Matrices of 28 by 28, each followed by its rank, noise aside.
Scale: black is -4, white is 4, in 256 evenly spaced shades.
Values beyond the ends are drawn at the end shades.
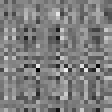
two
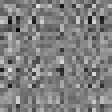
three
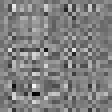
two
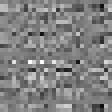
three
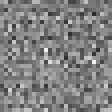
six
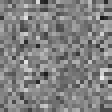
six
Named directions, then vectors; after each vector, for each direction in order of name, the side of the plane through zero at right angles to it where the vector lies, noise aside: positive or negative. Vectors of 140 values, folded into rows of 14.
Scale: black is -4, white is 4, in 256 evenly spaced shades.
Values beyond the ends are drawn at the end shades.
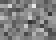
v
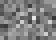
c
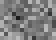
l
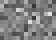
negative, negative, negative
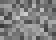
positive, negative, positive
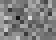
negative, positive, positive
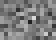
positive, positive, positive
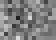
negative, positive, positive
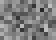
negative, positive, negative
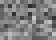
positive, positive, negative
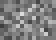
positive, negative, positive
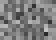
negative, positive, negative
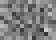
negative, positive, negative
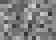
negative, positive, positive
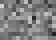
negative, negative, positive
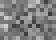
negative, positive, positive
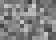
positive, negative, positive
